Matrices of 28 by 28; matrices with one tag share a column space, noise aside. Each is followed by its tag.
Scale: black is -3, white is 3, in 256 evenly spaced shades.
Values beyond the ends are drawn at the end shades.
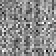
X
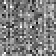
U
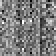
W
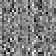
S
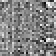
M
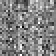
U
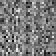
S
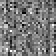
X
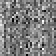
W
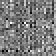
X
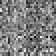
S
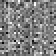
M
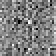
W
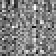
U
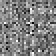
X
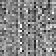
X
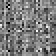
X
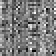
X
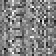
W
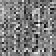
X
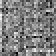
S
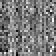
S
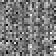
M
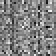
U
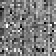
X
